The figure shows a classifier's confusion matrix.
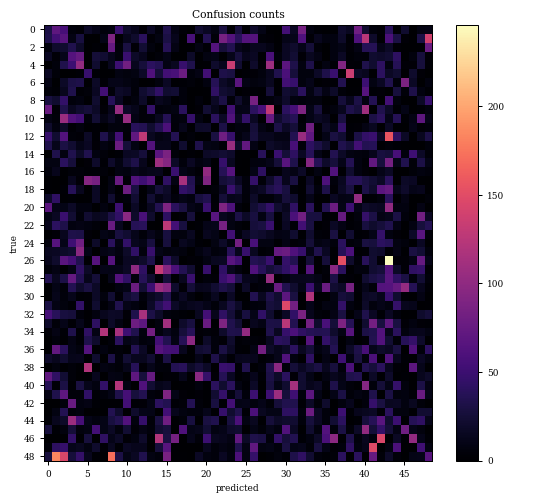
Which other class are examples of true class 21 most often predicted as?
10
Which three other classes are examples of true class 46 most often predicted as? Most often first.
42, 14, 36
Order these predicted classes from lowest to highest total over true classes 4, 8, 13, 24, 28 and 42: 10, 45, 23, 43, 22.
45, 22, 43, 10, 23
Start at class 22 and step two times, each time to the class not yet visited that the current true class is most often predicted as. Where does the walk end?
14
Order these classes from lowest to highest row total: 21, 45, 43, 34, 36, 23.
23, 43, 45, 36, 21, 34
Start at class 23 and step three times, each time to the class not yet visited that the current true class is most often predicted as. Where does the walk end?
29
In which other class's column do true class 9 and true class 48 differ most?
1
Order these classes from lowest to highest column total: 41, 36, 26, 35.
35, 36, 26, 41
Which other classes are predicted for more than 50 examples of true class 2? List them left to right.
8, 21, 48
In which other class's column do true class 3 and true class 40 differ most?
9
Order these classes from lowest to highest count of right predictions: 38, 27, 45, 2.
2, 27, 38, 45
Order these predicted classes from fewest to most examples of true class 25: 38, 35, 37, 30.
35, 37, 38, 30
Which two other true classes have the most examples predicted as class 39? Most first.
19, 0
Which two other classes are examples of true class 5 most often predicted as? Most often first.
38, 17
